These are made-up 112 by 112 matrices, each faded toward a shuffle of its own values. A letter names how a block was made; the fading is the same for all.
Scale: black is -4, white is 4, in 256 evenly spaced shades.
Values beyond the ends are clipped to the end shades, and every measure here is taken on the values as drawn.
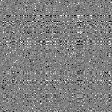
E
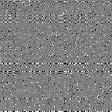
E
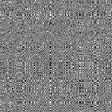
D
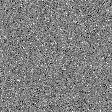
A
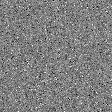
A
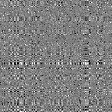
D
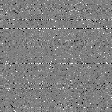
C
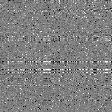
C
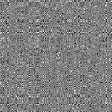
D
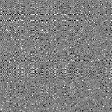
E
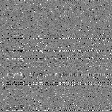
C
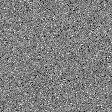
A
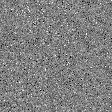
A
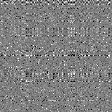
C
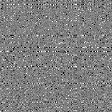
C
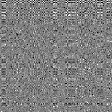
D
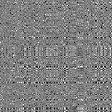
D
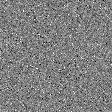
A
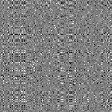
D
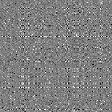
E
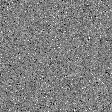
A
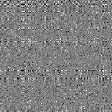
E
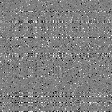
C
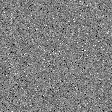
A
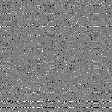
C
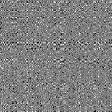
E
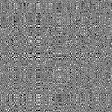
D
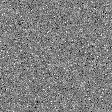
A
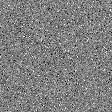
A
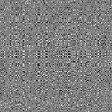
D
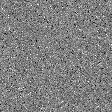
A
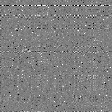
C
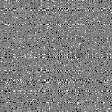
C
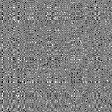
D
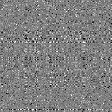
C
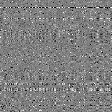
C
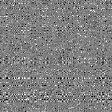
C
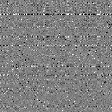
C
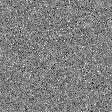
A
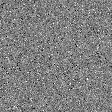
A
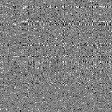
C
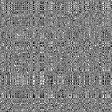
D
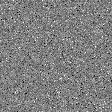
A
